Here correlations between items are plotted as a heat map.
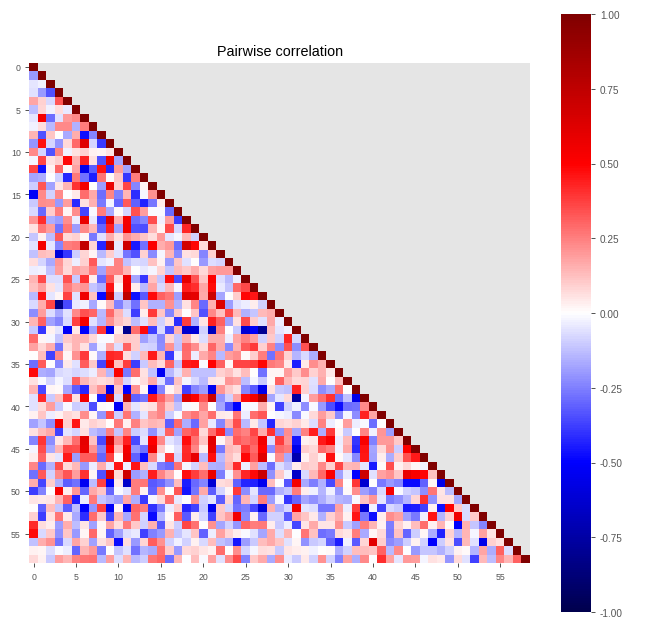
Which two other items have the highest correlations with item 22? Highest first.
28, 43
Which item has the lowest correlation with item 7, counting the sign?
13
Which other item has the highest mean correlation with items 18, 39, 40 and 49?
27
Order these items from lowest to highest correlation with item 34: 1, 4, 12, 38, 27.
38, 12, 4, 1, 27
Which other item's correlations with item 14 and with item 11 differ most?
16
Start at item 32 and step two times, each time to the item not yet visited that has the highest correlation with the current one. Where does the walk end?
6
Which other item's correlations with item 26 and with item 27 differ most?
12
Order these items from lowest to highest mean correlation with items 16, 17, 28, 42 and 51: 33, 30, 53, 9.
30, 9, 33, 53
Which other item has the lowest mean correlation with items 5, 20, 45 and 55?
49
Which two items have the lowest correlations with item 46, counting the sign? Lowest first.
31, 13
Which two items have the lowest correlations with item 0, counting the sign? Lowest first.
15, 50
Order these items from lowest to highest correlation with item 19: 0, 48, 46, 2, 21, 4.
0, 2, 4, 48, 21, 46
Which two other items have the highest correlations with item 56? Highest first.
40, 14
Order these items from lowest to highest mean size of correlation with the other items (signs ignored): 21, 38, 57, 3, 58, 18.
57, 58, 3, 38, 18, 21
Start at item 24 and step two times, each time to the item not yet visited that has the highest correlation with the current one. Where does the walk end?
50
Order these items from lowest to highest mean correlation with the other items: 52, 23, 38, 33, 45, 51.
52, 38, 51, 23, 33, 45
